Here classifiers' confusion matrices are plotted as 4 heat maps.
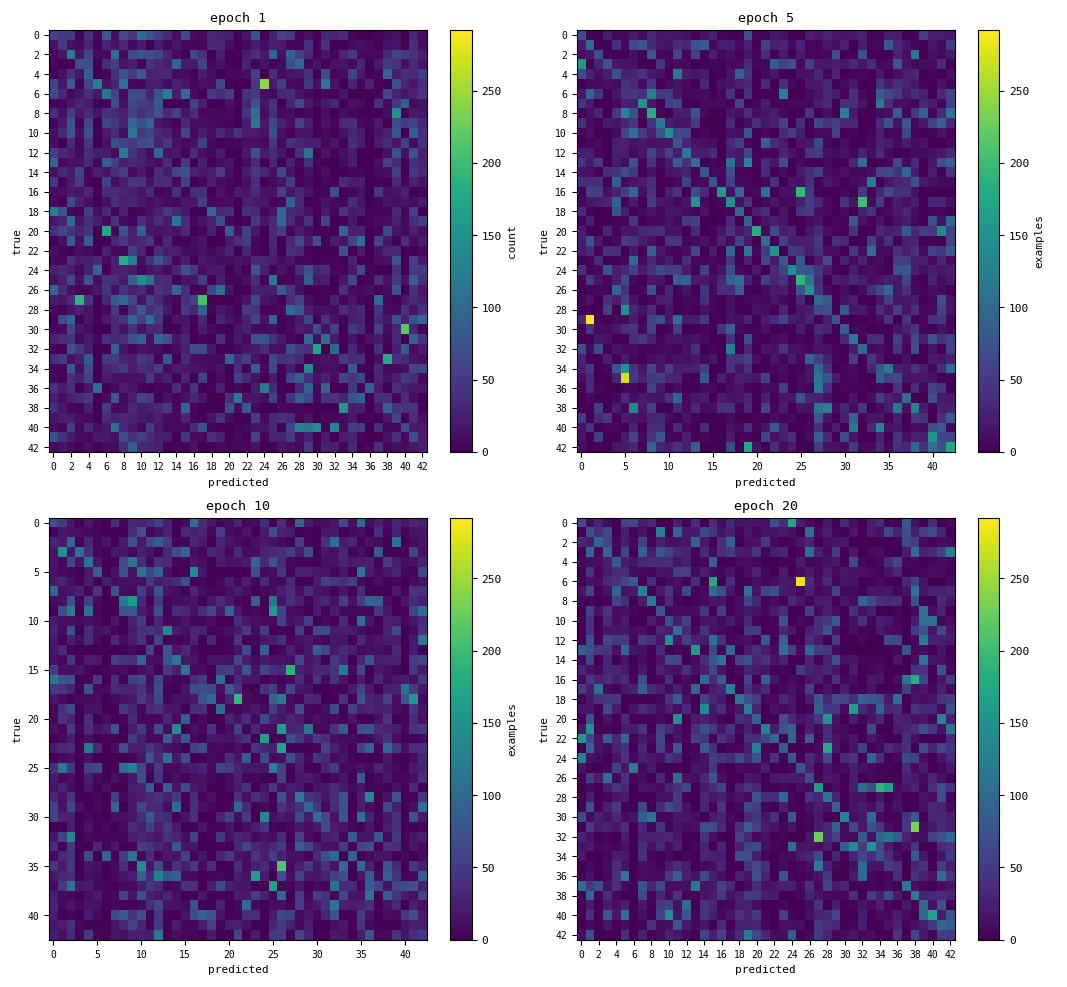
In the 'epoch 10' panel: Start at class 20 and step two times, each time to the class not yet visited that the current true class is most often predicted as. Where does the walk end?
27
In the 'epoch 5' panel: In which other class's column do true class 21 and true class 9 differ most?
41
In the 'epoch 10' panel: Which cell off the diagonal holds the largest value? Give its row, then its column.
35, 26
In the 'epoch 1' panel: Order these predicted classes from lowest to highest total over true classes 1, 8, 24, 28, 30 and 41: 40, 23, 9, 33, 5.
33, 5, 9, 40, 23
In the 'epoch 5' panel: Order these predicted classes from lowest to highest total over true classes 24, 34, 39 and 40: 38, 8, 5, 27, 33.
33, 38, 8, 5, 27
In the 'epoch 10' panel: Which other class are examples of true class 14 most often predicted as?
10
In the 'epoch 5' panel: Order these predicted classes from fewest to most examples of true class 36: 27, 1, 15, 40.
15, 1, 40, 27
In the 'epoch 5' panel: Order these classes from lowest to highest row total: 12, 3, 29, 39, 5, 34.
5, 39, 12, 3, 29, 34
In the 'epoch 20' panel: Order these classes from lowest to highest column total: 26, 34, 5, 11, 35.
35, 34, 26, 5, 11
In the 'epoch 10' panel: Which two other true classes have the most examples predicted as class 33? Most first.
15, 35
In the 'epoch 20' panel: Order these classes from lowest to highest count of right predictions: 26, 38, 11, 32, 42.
42, 26, 32, 11, 38
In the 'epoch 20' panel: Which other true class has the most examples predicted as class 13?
37
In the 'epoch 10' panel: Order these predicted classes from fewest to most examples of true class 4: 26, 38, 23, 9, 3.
3, 26, 38, 23, 9
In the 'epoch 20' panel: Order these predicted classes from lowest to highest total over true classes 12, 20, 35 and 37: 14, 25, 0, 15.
25, 14, 0, 15
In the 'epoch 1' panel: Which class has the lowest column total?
36
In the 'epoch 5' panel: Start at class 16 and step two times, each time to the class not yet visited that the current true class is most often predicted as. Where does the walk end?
26
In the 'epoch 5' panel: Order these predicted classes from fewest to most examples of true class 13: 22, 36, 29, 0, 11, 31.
29, 22, 31, 0, 36, 11
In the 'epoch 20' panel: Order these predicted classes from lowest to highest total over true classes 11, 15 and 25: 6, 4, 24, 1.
24, 1, 4, 6
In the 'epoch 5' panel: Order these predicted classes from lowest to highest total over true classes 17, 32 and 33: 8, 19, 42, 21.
21, 8, 42, 19
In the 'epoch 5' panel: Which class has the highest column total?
8
